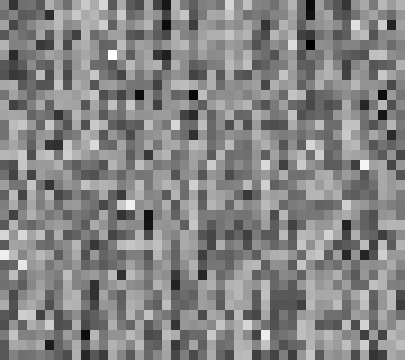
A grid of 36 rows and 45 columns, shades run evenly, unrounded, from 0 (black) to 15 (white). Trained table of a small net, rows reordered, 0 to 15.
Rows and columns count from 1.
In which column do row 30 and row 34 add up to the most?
30
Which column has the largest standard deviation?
35
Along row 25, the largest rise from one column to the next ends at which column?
43
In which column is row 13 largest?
20
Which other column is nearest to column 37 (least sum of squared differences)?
38
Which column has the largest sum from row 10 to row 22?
39
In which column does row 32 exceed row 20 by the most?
3
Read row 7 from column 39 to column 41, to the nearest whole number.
4 8 9
